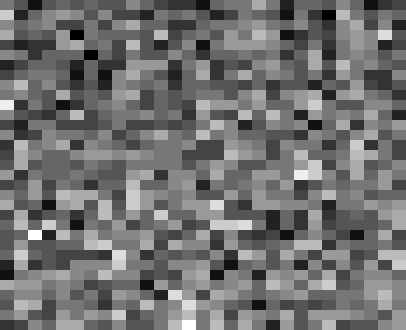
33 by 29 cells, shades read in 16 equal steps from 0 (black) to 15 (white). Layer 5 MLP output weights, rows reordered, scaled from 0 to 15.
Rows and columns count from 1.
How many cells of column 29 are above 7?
12
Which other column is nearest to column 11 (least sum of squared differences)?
7
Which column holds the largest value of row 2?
1
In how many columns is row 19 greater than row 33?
12
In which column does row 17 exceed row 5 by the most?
2
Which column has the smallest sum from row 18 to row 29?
4
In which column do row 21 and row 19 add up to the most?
10
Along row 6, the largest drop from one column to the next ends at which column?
24
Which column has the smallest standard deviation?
25
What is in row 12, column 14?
3
